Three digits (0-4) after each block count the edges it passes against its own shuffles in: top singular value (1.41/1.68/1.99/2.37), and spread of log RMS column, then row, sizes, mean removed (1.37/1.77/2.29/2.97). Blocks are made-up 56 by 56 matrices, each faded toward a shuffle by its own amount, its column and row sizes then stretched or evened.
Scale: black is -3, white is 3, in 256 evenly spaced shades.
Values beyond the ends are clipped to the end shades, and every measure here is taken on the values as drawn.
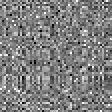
4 1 1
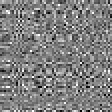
4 1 3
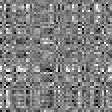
4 3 3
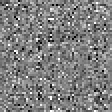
1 3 1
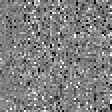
0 3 1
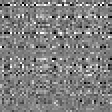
4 0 4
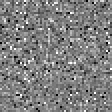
1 1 1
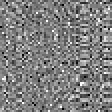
4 2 0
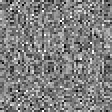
3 2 1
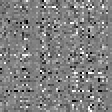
1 4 3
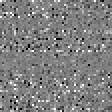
0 1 3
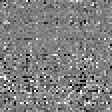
0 2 4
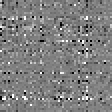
2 3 4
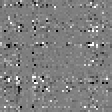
0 3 3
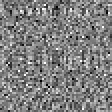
3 0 1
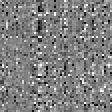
3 3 1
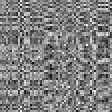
4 3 0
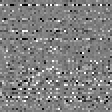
3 0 4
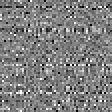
4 0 3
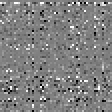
1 3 3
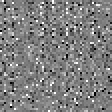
3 2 0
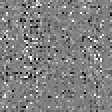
0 3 3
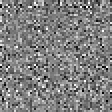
2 3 2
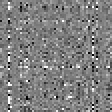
3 3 2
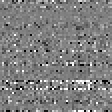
2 1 4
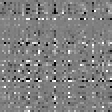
4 3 4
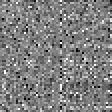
3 2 0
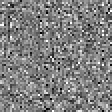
1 2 0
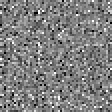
1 1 1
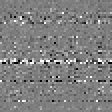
3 1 4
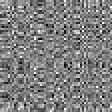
4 3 2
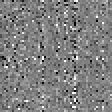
1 3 1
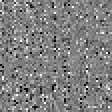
0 3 1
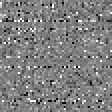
1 0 3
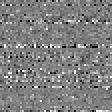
2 0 4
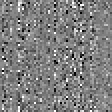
1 4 1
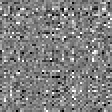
3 2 3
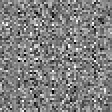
2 3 0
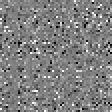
1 2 2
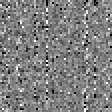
1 3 0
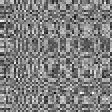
4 1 0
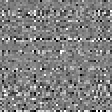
4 1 4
